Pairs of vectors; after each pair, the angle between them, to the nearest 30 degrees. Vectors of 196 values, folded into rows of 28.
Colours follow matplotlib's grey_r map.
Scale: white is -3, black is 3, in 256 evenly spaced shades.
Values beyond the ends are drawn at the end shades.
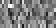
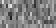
60 degrees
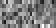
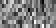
30 degrees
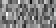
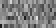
120 degrees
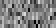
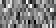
60 degrees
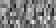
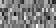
120 degrees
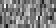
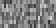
150 degrees
